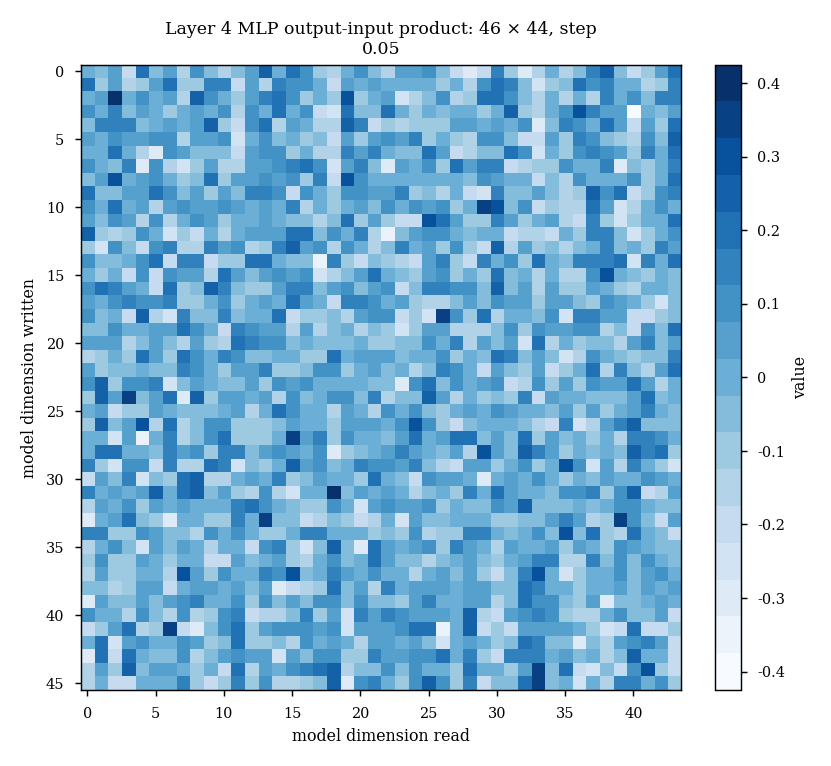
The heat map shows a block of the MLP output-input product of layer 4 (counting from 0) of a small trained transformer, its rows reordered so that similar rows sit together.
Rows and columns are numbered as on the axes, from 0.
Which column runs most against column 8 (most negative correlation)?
24
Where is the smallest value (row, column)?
3, 40
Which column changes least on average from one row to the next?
34
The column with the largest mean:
13
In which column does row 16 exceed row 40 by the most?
30
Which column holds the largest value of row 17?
15
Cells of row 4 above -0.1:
30
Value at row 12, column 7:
-0.1
